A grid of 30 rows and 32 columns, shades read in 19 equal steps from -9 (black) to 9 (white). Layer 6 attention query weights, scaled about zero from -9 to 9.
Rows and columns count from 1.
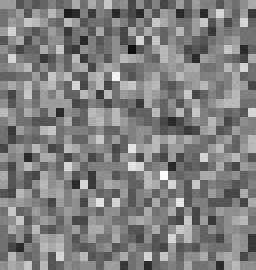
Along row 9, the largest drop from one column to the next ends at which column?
16
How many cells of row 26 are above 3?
3
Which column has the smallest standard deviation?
1
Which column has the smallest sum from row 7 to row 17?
11
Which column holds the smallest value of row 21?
10
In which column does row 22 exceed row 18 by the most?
4
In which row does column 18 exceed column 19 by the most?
5
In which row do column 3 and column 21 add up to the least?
28
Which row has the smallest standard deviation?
24
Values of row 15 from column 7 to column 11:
5 -1 0 0 0
